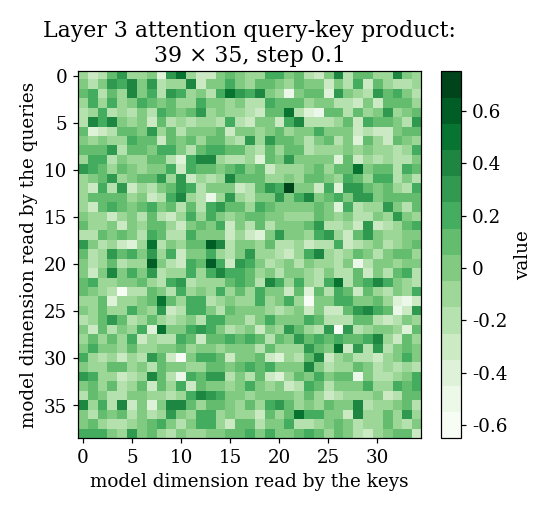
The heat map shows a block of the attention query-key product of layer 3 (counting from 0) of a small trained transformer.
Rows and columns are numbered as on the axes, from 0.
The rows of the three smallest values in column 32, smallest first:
25, 24, 28
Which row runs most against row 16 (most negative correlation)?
22
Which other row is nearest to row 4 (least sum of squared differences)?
37
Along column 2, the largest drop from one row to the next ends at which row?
6
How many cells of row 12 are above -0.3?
30
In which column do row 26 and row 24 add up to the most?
8
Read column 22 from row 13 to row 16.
0.2 0 -0.1 0
